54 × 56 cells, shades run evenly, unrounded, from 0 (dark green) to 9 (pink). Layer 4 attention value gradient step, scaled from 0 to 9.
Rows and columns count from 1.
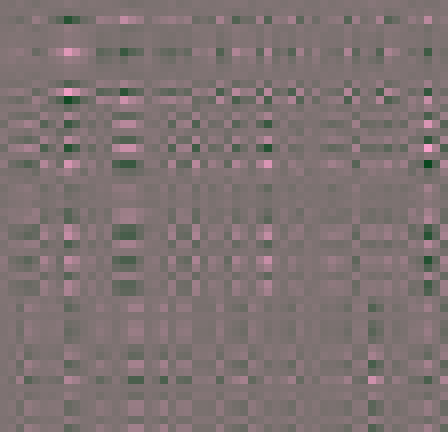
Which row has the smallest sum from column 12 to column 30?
12
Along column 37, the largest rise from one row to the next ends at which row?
13
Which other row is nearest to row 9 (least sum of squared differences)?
6
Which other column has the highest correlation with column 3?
26
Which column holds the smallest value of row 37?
54
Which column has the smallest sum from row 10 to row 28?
9
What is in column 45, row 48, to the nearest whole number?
4
